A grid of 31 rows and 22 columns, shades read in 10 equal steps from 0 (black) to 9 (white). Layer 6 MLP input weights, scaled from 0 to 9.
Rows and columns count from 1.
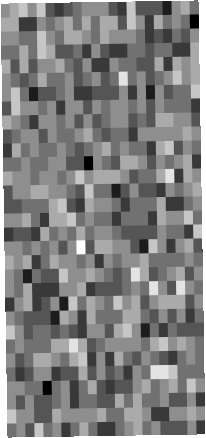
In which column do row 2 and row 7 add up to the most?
2
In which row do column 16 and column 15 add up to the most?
20
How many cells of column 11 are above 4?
16
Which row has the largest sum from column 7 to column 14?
13
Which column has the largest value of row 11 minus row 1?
19
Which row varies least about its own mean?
10
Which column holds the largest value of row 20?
15
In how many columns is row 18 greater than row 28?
11
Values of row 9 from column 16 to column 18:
4 3 6
